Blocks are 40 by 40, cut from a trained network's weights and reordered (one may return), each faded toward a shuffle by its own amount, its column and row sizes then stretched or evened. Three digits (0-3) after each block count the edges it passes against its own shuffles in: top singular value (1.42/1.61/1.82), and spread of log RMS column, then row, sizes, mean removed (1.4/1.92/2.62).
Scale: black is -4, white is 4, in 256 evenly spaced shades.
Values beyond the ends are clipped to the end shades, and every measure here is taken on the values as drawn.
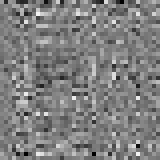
3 2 2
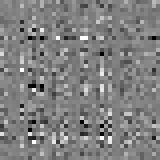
2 3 2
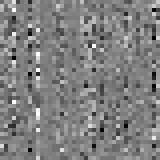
0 3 0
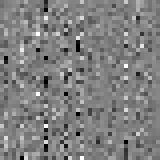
0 3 0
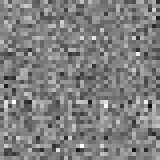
1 1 1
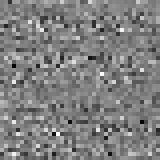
0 0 2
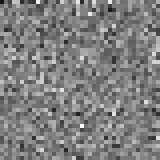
0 1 1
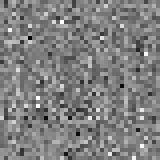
0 0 0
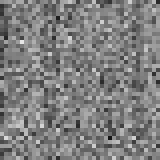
2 0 0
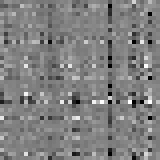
3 2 2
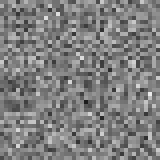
2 0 0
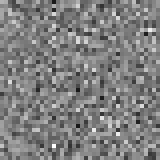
0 2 0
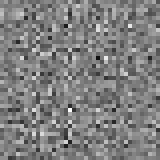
3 2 1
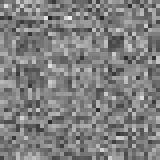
3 0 0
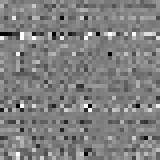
1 1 3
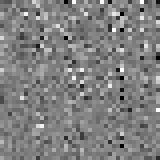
0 2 1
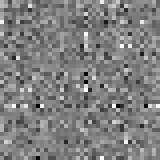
0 1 2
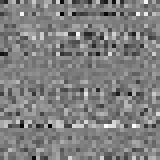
2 0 3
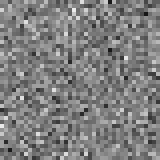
1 0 0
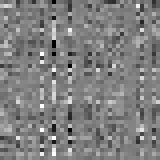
3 3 1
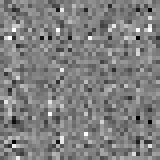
2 2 1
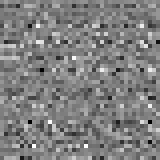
1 0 3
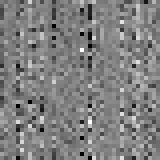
2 3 0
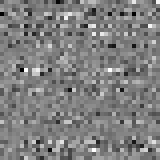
0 0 3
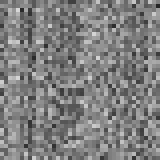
2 0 0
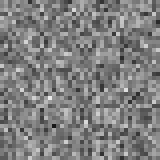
3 0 0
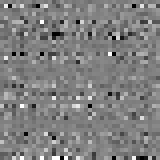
1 1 3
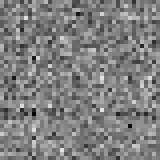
1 1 0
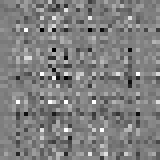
2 3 2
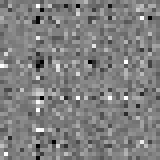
1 2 1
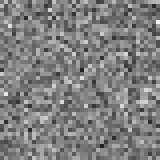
1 0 0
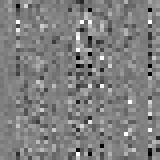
2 3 0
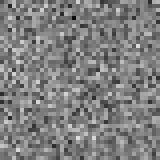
0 0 0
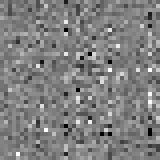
0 2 0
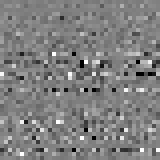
0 0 3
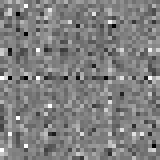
2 2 1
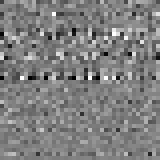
3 0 3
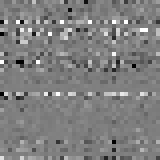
1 1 3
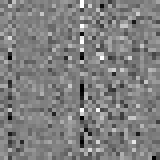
3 2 0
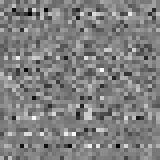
2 0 3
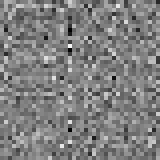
2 2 1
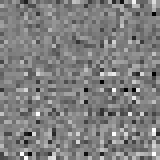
0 2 2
